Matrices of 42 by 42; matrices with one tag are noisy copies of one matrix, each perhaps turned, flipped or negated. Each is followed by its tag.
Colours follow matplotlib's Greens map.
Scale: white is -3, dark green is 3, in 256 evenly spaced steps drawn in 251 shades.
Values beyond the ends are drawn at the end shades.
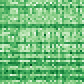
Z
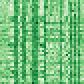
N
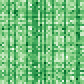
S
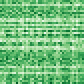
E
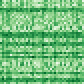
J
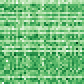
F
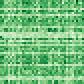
S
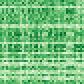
Z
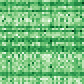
J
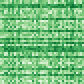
S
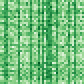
S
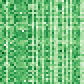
F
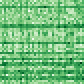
Z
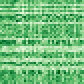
N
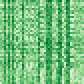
N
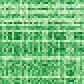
Z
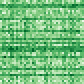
S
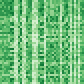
N
